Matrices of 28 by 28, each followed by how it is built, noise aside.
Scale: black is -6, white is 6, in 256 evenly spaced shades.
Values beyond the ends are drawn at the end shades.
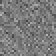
Toeplitz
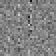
uneven columns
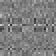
low rank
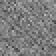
Toeplitz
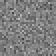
noise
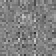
low rank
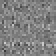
low rank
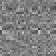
low rank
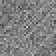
Hankel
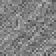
Hankel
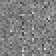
uneven columns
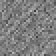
Hankel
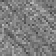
Toeplitz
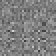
low rank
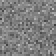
noise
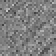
Hankel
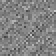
Hankel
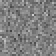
noise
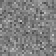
noise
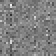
uneven columns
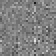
uneven columns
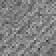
Hankel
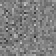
uneven columns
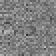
low rank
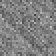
Toeplitz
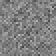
Hankel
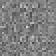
low rank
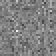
uneven columns
